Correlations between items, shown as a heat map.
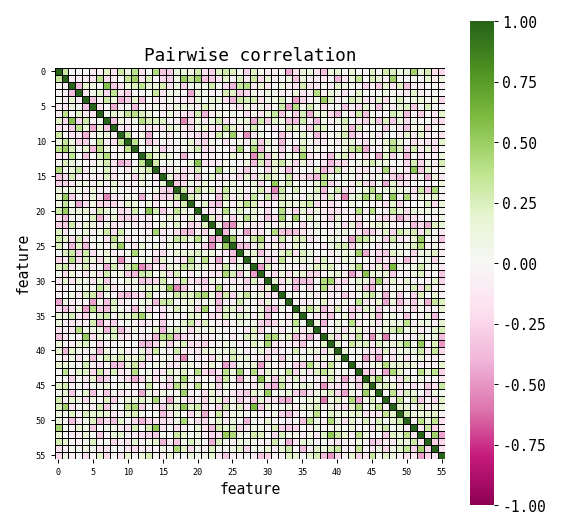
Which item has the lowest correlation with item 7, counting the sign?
18
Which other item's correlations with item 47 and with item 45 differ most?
32
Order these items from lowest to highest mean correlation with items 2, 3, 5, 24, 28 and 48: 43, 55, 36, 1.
55, 36, 1, 43
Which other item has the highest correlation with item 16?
31
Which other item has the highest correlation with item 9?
25
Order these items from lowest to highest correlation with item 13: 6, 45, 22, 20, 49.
22, 49, 6, 45, 20
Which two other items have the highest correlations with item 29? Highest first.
44, 24
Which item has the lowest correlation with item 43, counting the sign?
47
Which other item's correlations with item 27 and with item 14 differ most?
23
